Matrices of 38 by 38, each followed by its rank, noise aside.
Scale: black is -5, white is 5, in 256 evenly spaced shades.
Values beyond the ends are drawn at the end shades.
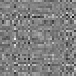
four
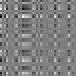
one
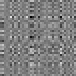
two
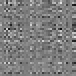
three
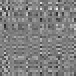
three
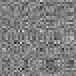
four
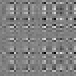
one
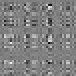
two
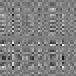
two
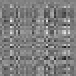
two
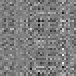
four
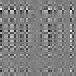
one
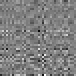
three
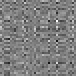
three
